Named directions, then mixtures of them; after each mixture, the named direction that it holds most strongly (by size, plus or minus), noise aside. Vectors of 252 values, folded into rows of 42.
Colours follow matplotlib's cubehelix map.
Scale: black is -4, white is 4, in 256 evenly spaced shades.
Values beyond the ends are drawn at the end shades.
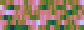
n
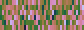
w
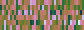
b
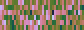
w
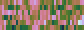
n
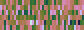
b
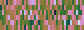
w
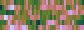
n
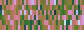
w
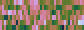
n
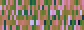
b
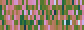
w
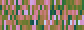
b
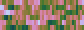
n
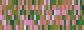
w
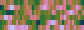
n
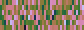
w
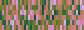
w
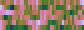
n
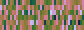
b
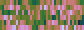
n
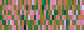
w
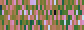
b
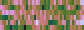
n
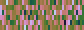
w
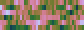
n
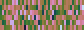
w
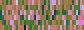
w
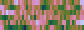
n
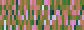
b
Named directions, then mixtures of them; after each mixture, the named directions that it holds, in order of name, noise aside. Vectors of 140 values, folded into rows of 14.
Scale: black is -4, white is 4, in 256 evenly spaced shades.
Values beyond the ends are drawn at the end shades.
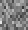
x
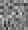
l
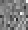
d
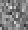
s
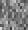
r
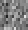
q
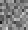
l, s, x.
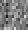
q.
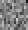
d, s.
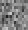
l, q, s.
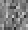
q, s.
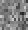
d, q, s.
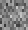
l, s, x.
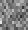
x.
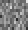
d, s.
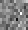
d, l, x.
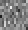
d, l, s.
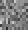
l, r, x.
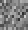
l, q, x.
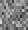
x.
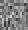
l.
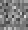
l, q.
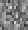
s.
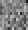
d, q, r.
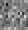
l, q.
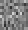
l.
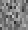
s.
